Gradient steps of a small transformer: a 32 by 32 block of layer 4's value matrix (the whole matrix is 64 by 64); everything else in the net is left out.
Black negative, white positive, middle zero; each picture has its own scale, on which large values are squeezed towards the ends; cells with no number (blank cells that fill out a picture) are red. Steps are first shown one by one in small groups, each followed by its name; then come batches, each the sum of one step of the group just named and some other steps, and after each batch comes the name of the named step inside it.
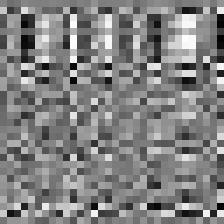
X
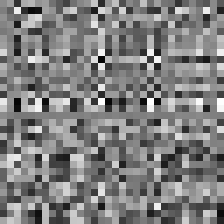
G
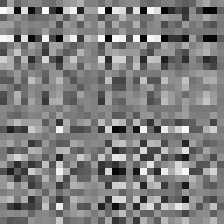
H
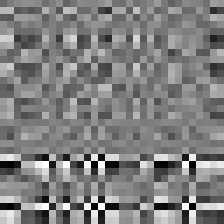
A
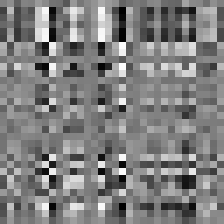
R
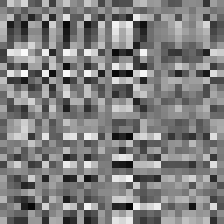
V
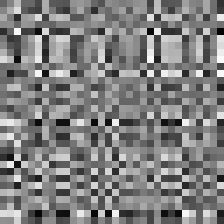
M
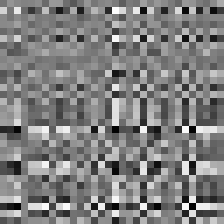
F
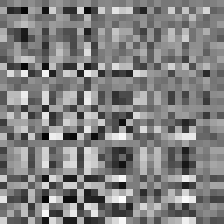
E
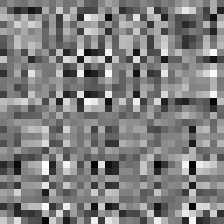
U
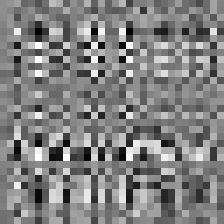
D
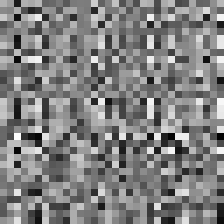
G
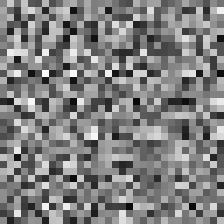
V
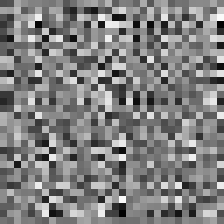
M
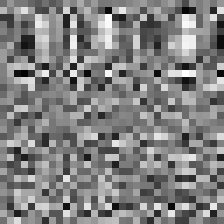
X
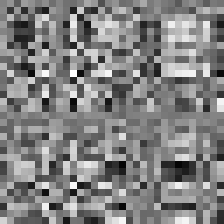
G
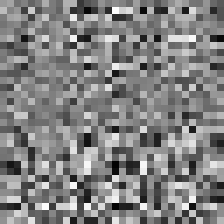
F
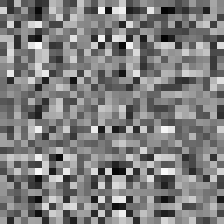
H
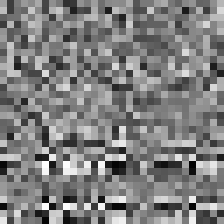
A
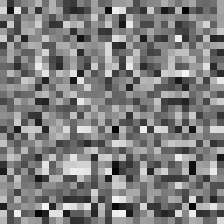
F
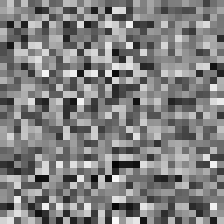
V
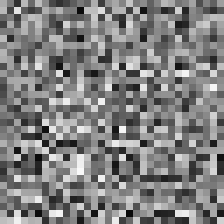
G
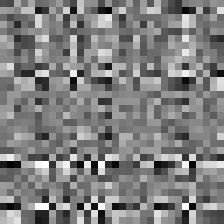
A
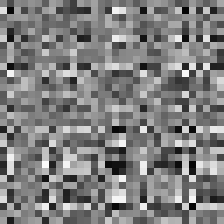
F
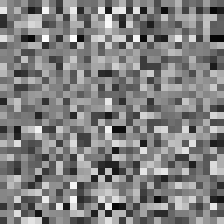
H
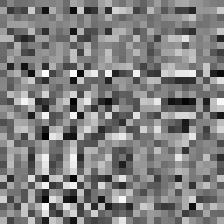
E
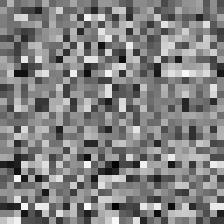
U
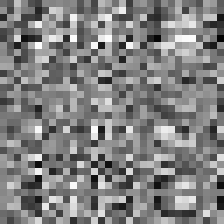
X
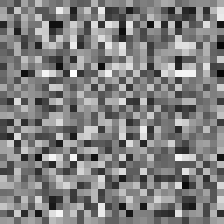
R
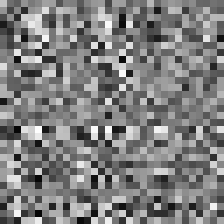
R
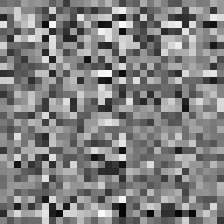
G
